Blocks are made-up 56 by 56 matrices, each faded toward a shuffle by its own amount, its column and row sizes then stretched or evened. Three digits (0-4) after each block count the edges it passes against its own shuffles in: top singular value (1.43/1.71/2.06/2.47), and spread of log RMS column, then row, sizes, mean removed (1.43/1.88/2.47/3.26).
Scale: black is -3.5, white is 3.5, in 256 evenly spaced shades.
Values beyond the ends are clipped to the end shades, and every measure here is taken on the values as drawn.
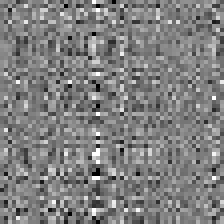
4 3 1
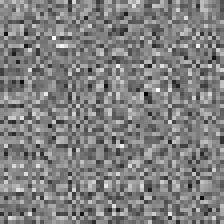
4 0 1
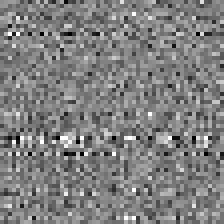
3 1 3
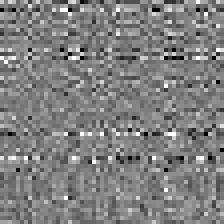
4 1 3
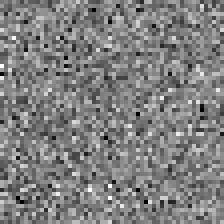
0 1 0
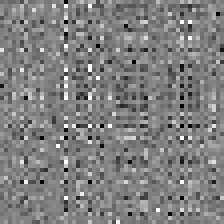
4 3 2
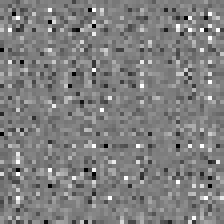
1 2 2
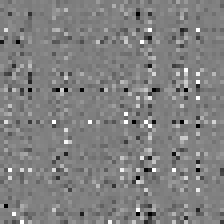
1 3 2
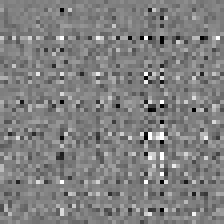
3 2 3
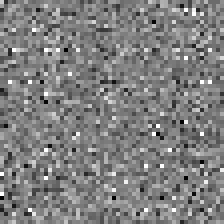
1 1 1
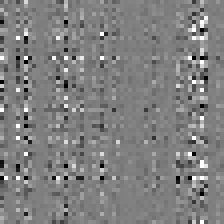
3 4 2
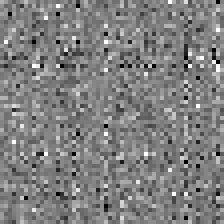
1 3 1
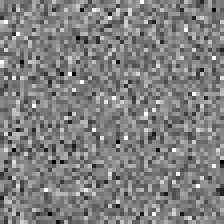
0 0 0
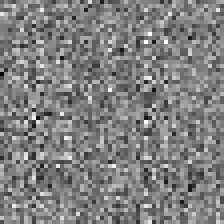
3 2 0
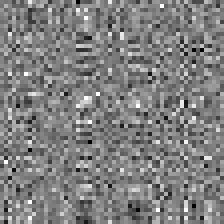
4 3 1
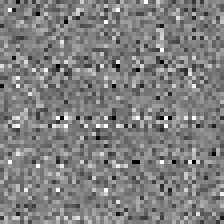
2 1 2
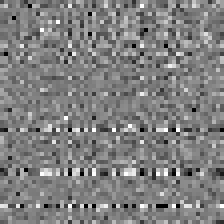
4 1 3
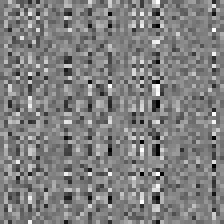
4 4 1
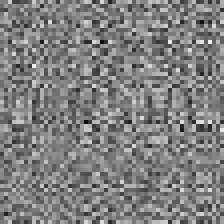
4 2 3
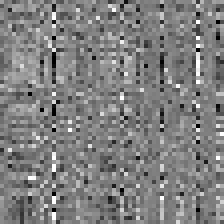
4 3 0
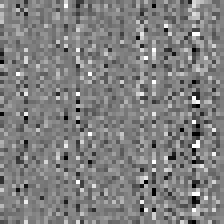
2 4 0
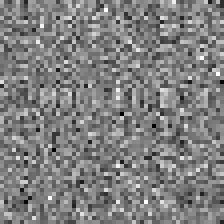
3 1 0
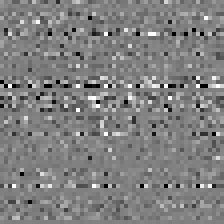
3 0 4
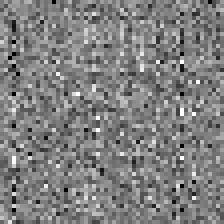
2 2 0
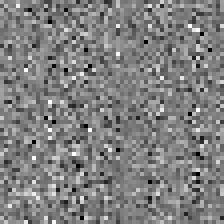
0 3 0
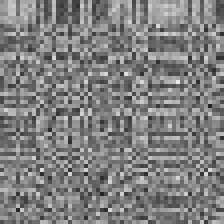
4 0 2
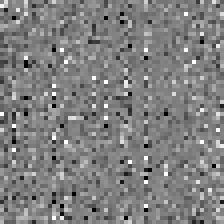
0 3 1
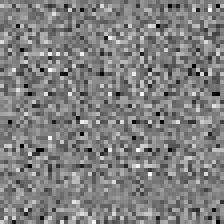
0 0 3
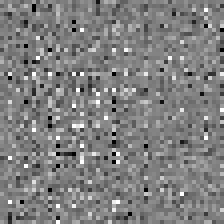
1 3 1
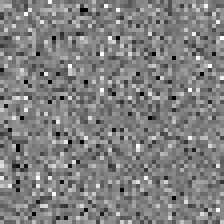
1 0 1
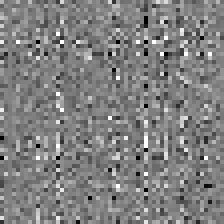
2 4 2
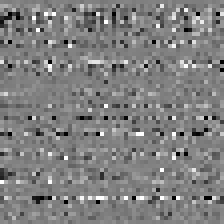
2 1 4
